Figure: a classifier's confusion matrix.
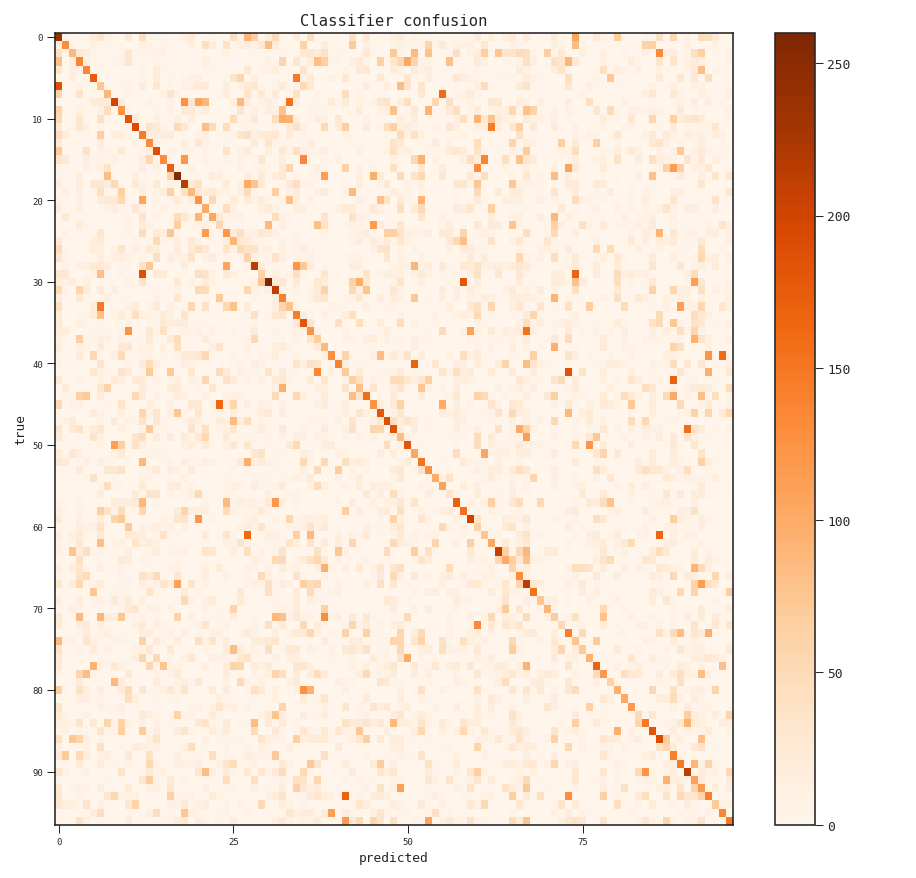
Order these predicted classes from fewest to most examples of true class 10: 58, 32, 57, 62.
57, 58, 62, 32
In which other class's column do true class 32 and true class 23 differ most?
45
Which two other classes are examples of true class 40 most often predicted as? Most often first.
51, 67
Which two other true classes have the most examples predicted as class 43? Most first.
30, 85
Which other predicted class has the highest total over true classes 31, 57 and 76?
12
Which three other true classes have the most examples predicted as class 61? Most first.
15, 51, 2
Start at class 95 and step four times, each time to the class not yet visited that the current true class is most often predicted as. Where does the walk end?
73
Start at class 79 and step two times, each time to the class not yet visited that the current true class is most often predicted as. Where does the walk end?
33
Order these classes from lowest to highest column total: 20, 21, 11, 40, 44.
40, 11, 44, 20, 21
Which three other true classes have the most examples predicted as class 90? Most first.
48, 84, 83
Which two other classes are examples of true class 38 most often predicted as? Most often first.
71, 88
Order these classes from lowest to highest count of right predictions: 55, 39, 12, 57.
55, 39, 12, 57
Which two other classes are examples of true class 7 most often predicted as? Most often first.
55, 0
